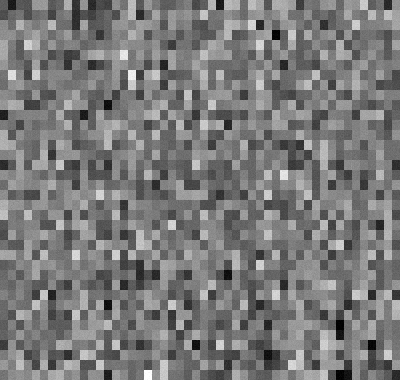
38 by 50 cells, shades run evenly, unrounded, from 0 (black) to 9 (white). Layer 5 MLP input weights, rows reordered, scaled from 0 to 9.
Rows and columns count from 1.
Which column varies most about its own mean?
43
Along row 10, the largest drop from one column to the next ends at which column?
25
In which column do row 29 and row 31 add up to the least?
14
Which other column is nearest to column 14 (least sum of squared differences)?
23
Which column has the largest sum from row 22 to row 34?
10
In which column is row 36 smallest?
34
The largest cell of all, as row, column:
38, 19
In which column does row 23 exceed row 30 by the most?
22
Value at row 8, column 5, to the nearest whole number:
7
